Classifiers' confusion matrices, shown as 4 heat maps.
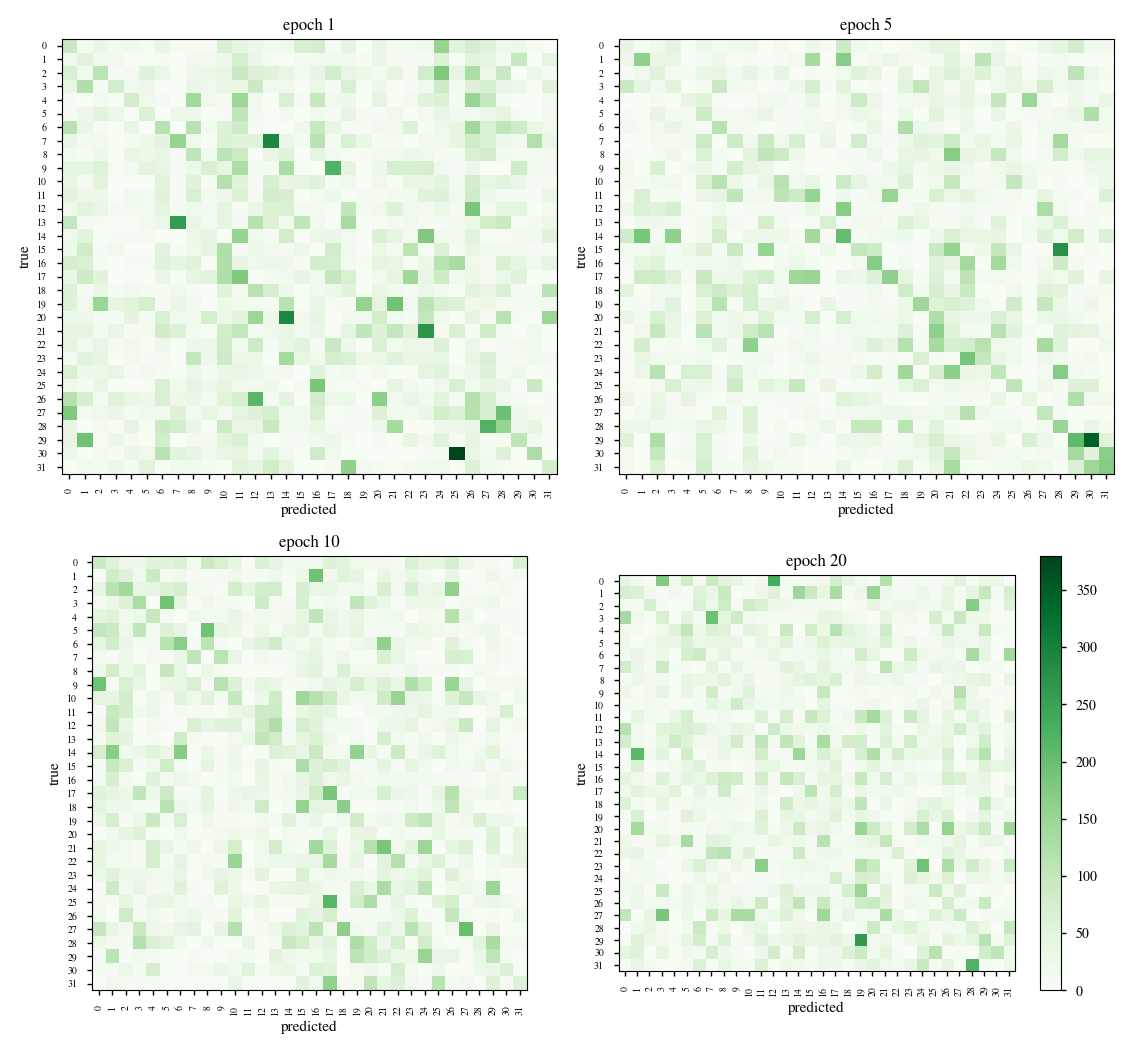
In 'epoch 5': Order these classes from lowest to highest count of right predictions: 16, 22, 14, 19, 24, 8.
8, 22, 24, 19, 16, 14
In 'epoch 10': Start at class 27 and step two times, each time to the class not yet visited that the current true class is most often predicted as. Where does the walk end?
15
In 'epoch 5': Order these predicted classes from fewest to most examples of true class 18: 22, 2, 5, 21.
2, 21, 5, 22
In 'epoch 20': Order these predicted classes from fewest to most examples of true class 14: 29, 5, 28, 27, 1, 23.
27, 23, 28, 5, 29, 1
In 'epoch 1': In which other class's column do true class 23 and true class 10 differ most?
14
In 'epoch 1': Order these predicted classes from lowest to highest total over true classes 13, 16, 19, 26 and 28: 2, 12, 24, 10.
2, 24, 10, 12
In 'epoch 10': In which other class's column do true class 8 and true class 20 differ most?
5
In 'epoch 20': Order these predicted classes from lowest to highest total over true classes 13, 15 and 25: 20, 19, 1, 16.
20, 1, 16, 19
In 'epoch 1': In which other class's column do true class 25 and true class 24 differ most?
16
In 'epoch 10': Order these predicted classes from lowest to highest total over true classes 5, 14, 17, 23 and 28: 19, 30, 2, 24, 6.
30, 2, 24, 6, 19
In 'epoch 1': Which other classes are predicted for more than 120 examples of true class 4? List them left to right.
8, 11, 26
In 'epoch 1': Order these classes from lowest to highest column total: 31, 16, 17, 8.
31, 17, 8, 16
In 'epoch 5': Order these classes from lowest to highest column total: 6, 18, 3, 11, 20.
11, 3, 6, 18, 20
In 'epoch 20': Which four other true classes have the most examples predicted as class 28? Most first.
31, 2, 6, 23
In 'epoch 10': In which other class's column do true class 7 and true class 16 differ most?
9
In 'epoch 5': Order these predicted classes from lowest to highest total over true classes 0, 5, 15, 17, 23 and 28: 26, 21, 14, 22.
26, 14, 21, 22
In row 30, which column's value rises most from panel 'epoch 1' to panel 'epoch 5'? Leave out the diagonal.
31
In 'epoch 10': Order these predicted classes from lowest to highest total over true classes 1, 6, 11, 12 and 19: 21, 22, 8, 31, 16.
31, 22, 8, 21, 16
